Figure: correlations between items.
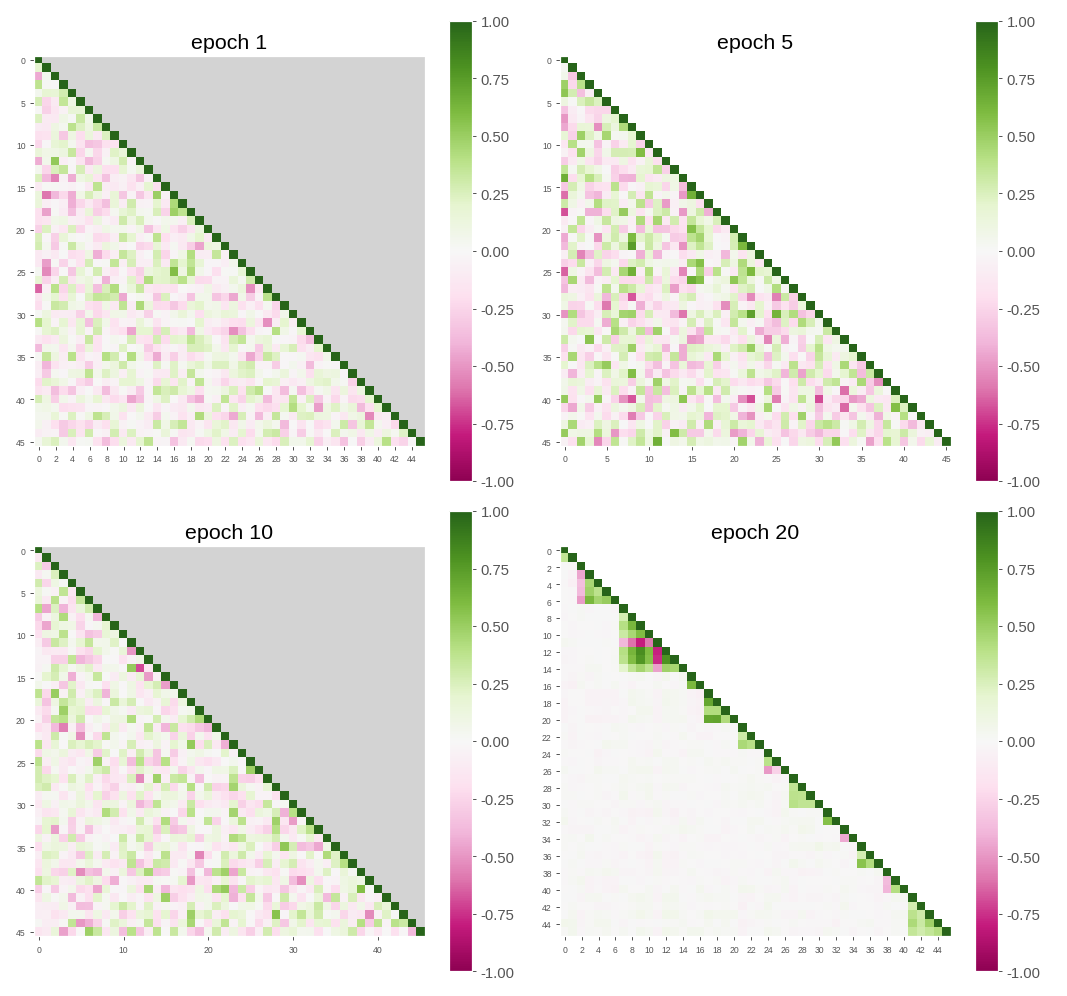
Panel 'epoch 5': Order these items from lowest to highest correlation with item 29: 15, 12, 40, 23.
12, 15, 40, 23
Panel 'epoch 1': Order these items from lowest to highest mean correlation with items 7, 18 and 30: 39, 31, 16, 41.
39, 31, 41, 16
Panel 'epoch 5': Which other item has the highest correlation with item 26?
15
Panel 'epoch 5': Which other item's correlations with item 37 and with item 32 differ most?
38
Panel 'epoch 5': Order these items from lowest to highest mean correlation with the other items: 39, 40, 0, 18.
40, 0, 18, 39
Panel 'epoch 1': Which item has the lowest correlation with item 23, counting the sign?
32
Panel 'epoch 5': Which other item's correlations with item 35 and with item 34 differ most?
37
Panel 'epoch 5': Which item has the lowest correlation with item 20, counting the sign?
44
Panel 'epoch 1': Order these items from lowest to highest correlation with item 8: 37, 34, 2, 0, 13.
13, 0, 34, 2, 37
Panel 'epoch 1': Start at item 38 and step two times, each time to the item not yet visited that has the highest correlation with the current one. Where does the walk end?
42
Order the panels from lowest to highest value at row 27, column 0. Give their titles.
epoch 1, epoch 5, epoch 20, epoch 10
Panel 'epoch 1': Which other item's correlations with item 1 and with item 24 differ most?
16
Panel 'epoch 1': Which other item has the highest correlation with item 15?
7
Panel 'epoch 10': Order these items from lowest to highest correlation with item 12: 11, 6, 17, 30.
11, 30, 6, 17
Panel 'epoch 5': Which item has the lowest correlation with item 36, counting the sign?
45
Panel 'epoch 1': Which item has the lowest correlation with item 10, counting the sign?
28
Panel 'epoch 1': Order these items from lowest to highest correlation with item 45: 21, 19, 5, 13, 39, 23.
19, 39, 5, 21, 23, 13
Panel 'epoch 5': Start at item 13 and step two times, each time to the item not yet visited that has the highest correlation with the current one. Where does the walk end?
0
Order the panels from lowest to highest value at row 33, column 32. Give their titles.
epoch 1, epoch 20, epoch 5, epoch 10
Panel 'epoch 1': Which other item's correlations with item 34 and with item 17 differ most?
26
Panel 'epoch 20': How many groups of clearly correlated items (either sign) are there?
13
